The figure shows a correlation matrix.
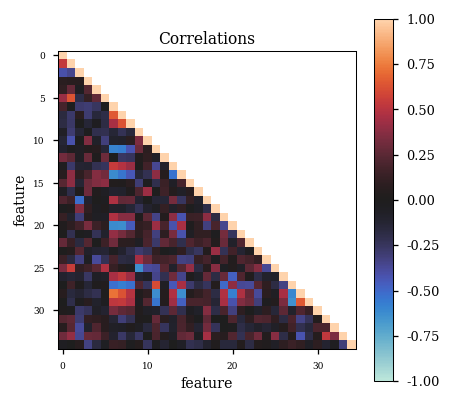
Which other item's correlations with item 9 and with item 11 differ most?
28
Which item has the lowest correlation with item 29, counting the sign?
27
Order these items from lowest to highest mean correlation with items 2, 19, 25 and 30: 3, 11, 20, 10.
11, 20, 10, 3
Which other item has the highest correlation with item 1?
5
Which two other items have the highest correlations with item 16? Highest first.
10, 3
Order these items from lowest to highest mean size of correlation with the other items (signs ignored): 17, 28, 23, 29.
23, 17, 29, 28
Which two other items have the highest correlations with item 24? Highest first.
9, 10
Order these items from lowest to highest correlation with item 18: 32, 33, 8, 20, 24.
32, 8, 24, 33, 20
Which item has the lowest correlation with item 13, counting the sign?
14
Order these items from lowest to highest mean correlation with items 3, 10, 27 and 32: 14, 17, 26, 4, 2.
26, 2, 17, 4, 14
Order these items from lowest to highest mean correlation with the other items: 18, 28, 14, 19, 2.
2, 14, 18, 28, 19
